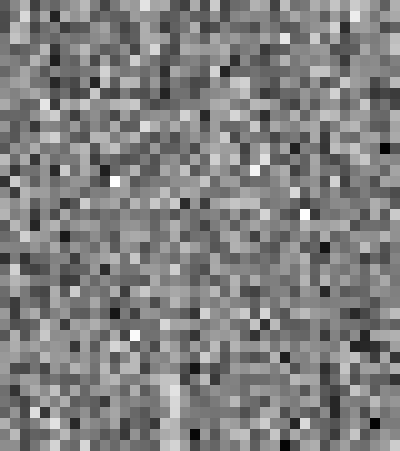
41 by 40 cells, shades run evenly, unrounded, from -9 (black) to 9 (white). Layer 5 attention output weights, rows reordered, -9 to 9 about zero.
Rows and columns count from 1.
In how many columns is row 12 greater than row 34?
20
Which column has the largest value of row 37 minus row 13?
18
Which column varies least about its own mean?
28
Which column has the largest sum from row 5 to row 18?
22
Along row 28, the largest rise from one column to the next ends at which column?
6
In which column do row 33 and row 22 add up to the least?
29
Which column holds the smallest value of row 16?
11
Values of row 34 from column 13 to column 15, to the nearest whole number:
4 4 -4
